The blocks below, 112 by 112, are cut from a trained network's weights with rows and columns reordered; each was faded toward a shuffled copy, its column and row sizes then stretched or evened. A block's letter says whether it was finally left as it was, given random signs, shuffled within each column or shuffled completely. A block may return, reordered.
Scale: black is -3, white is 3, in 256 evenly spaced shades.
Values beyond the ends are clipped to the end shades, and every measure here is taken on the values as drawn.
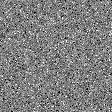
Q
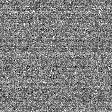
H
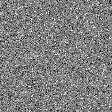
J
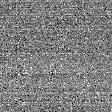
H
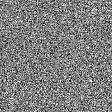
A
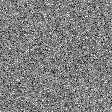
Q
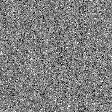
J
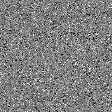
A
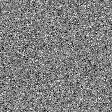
Q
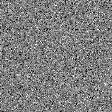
A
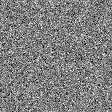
Q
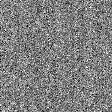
J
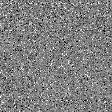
A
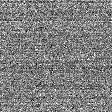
H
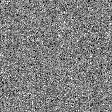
J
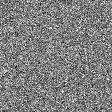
Q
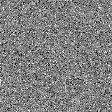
A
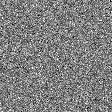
Q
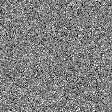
A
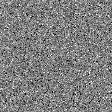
A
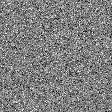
Q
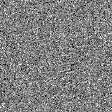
A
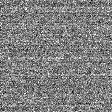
H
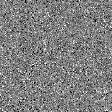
H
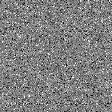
H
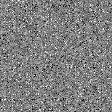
H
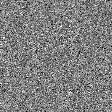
A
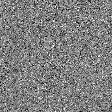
A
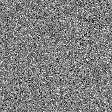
J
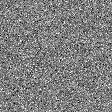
Q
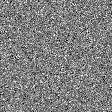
Q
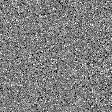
J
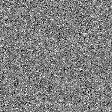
A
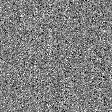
J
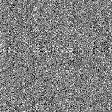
H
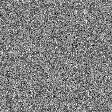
A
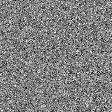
A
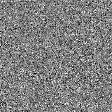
A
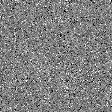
A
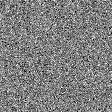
Q
